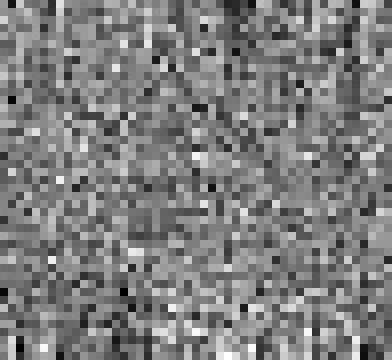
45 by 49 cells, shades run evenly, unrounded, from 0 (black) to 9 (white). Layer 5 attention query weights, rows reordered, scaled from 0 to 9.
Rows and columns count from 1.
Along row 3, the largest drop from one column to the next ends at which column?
39
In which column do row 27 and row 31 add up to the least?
46
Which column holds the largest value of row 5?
19
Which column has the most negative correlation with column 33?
45
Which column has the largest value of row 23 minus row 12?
8
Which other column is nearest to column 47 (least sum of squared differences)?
33
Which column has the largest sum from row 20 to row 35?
16
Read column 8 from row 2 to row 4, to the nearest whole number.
7 6 6
